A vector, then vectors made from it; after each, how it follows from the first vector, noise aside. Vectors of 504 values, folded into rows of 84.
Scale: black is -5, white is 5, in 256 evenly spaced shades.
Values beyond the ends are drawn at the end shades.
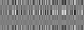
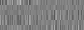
wrapped around, shrunk.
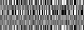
negated, scaled up.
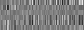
wrapped around.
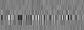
reversed, negated, partly zeroed.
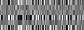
reversed, negated, scaled up.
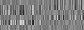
wrapped around.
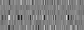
reversed, negated, partly zeroed.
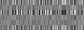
negated.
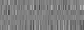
wrapped around, shrunk.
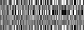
negated, scaled up.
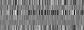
sign-scrambled.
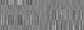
wrapped around, shrunk.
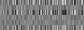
negated.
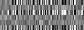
scaled up.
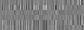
wrapped around, shrunk.
